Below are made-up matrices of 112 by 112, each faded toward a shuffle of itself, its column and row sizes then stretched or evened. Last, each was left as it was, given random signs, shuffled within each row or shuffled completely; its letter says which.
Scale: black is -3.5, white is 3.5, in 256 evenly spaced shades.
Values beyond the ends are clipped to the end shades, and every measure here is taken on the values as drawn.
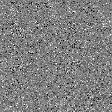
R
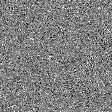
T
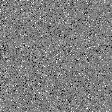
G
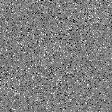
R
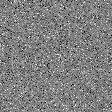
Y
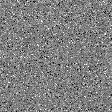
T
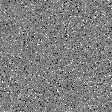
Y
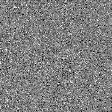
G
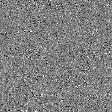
R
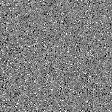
R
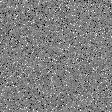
Y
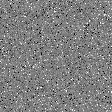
Y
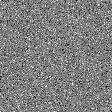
Y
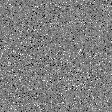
T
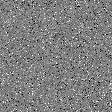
Y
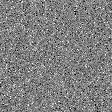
Y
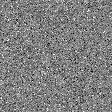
Y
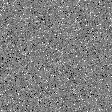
Y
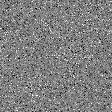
T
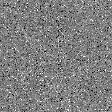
G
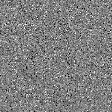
R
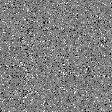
R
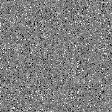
R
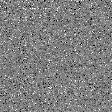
R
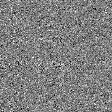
R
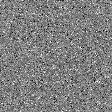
T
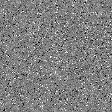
G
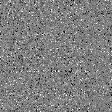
G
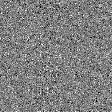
R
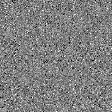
R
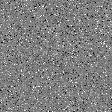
T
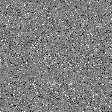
T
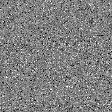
G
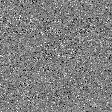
T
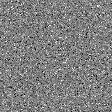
T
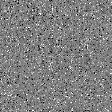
R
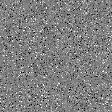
G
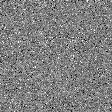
T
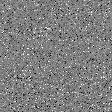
T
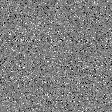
T
